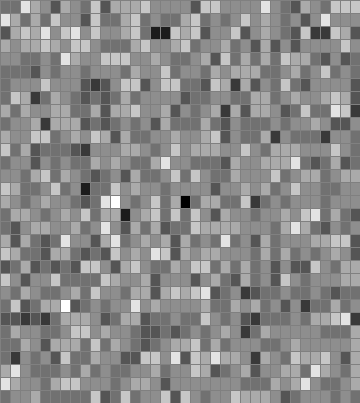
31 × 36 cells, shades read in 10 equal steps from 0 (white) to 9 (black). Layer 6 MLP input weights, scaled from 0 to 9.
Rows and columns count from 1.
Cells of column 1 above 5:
3
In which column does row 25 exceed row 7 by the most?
5
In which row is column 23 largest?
9
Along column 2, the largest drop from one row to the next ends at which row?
29
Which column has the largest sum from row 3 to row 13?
36
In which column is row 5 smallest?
7
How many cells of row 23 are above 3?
26
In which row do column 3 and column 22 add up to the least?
1
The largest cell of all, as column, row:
19, 16
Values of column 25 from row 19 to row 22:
4 4 3 3
